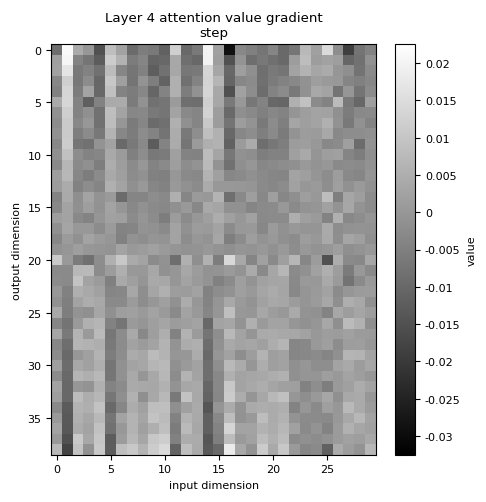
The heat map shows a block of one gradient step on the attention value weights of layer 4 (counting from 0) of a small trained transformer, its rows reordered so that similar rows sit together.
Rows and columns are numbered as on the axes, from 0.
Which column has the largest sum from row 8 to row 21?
1
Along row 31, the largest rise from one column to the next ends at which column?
2
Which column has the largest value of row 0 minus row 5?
25
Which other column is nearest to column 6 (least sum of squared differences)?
26
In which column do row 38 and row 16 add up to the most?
16
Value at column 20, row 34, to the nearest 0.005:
0.005
